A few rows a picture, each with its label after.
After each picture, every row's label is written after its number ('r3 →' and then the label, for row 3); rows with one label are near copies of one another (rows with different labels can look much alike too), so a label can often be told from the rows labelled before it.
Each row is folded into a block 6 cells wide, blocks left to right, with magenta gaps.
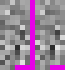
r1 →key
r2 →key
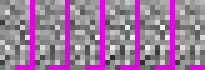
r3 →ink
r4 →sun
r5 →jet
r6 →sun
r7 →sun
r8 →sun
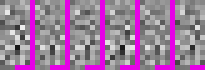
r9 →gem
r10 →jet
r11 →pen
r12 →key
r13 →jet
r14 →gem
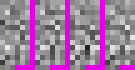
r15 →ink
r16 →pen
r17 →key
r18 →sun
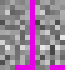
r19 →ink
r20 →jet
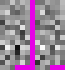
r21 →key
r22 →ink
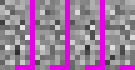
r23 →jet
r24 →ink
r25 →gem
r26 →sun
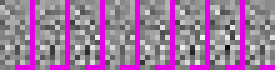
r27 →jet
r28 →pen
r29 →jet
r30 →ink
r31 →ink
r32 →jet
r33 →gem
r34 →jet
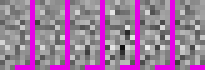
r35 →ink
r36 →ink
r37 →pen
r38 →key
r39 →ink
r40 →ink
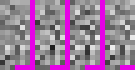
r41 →sun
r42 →gem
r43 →pen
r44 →sun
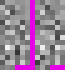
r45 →jet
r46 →ink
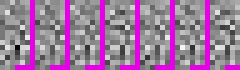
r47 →key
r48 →ink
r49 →jet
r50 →pen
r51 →sun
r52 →jet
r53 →pen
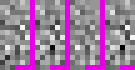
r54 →sun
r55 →gem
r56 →jet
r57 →gem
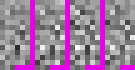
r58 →key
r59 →sun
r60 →jet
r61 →ink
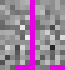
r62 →sun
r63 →gem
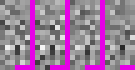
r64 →jet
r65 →sun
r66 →pen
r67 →key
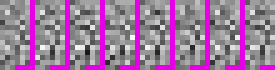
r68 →ink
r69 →pen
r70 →pen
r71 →sun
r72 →pen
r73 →gem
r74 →ink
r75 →pen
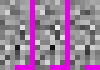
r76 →key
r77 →gem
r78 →pen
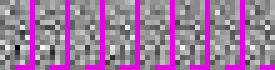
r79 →key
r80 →pen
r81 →gem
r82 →sun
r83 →pen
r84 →ink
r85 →ink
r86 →ink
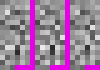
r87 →pen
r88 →jet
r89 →gem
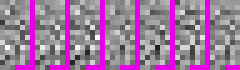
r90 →ink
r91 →sun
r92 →sun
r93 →gem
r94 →key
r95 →pen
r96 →pen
